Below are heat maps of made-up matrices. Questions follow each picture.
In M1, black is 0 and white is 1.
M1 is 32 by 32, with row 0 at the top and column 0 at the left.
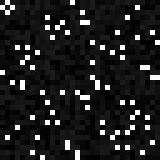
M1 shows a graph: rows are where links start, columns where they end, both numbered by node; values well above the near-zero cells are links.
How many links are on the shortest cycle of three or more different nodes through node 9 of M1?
3
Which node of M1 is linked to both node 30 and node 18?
node 15
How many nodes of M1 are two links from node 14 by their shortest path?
1
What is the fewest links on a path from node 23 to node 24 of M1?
3
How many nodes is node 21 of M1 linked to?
1
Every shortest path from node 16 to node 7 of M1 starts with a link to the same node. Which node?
node 2
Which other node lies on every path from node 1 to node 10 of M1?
node 27
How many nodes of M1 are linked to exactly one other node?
2
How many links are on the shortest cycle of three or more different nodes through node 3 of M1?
5
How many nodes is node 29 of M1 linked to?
3
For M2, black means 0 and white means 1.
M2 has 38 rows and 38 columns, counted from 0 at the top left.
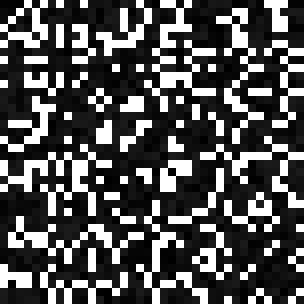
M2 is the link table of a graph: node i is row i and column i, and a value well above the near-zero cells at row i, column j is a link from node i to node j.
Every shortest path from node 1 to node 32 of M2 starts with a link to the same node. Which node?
node 30
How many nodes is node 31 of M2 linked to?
10
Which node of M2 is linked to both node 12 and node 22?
node 20
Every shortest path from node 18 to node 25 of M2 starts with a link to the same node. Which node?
node 2
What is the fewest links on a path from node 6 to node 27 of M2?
3
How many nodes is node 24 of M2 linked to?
8
